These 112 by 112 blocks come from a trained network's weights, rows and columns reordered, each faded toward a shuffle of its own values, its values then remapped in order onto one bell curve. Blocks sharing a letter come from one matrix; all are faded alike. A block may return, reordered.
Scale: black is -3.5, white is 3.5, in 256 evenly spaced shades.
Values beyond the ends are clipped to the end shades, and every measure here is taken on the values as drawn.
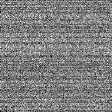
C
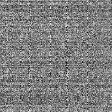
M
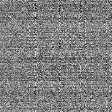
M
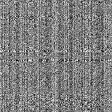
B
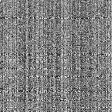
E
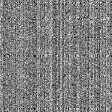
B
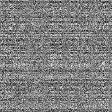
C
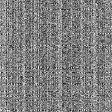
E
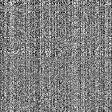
B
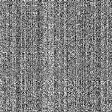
B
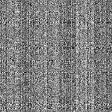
B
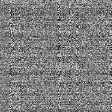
M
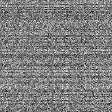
C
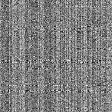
E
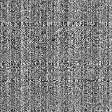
E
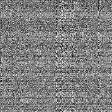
M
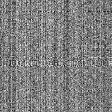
B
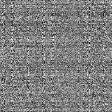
M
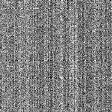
B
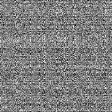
M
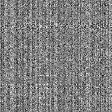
B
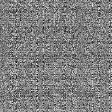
M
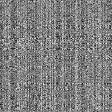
E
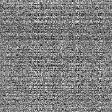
C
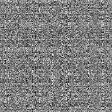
M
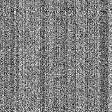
B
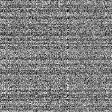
C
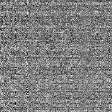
M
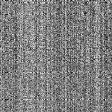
B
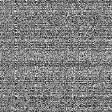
C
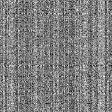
E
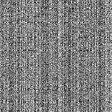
E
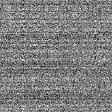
C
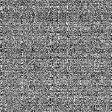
M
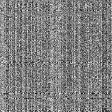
E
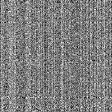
B
